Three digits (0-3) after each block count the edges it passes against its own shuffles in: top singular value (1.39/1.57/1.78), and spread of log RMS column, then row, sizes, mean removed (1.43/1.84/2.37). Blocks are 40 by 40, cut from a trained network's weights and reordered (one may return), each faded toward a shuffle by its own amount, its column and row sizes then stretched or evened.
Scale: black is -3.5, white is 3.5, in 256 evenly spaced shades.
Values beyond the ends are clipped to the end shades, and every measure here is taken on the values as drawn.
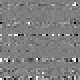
2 1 3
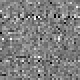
1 0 2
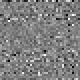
0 0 3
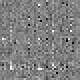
1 1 1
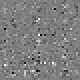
0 2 1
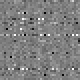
1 0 2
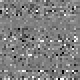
0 0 3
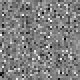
2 1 0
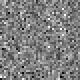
0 0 0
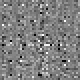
0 2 2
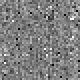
0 1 0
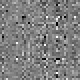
2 3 1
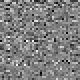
3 0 1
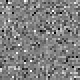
0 0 1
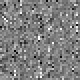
0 2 0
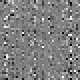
2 3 1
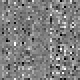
1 3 0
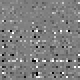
2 2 3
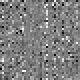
2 3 0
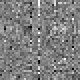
2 2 0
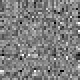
2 2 1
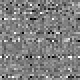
1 0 3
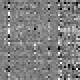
2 3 0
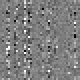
0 3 0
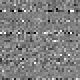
1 0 3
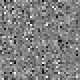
2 3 0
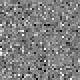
0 1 1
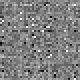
0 1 2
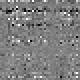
1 2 3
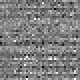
3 2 0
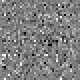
1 1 1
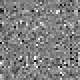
1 1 1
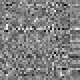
3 0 2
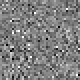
1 1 1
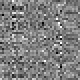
3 2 0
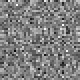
3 0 1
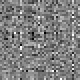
3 2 1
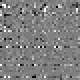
1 1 3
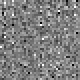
0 2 0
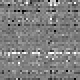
3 1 3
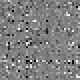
1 2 2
